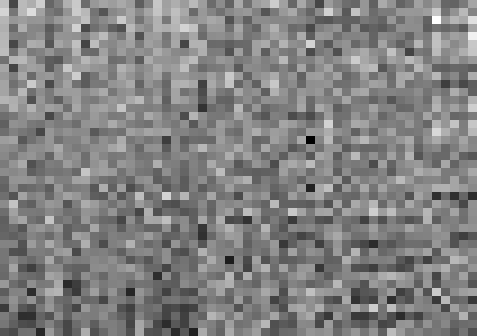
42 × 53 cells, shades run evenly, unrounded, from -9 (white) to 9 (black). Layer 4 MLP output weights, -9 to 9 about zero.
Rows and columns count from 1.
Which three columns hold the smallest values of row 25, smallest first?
19, 16, 21
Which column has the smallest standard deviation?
13
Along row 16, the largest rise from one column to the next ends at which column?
38
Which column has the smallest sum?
49
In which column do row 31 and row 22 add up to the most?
42
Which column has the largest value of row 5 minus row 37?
35
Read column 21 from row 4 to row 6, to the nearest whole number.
-6 -1 4
